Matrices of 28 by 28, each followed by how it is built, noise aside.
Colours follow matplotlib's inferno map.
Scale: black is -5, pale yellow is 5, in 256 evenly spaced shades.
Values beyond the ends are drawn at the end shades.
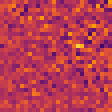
upper triangular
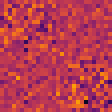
block diagonal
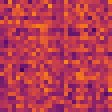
blocks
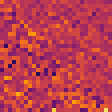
lower triangular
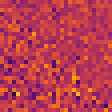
lower triangular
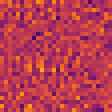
blocks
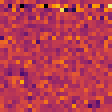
uneven rows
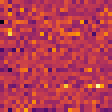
uneven rows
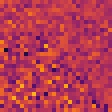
lower triangular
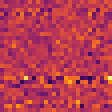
uneven rows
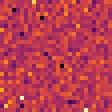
sparse
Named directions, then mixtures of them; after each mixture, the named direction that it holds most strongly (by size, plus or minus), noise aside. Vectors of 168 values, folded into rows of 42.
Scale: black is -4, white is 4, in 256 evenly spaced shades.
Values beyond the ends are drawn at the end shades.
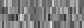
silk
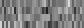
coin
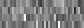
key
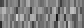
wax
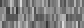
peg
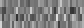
wax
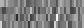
wax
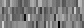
key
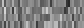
coin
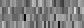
key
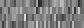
key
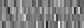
key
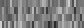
coin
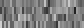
coin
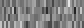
coin
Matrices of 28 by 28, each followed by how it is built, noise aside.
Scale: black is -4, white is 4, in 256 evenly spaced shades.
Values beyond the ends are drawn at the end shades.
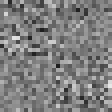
block diagonal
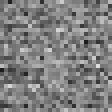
blocks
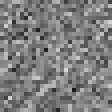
Hankel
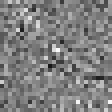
block diagonal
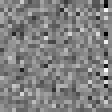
uneven columns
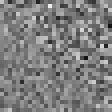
upper triangular
